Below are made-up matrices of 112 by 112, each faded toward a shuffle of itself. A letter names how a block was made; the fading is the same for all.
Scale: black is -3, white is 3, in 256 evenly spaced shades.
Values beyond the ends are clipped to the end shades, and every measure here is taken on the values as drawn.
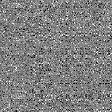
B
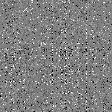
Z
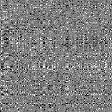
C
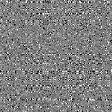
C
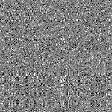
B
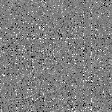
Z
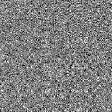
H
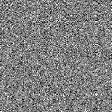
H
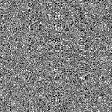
H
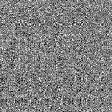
H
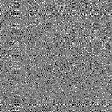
C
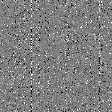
Z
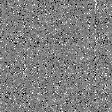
Z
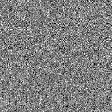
H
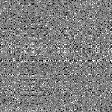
C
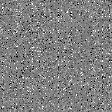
Z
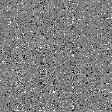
Z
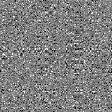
B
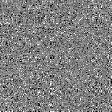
B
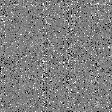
Z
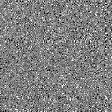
B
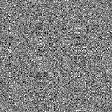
H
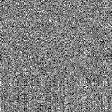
H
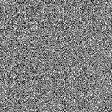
H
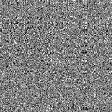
H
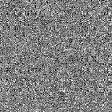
H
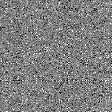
B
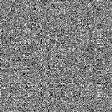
H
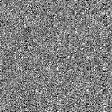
H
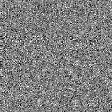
H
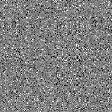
B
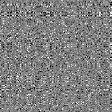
C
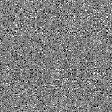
B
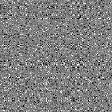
C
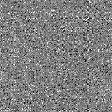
B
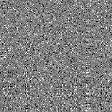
B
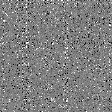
Z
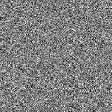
H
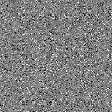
B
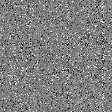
Z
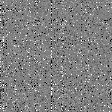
Z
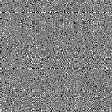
C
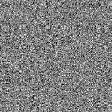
H
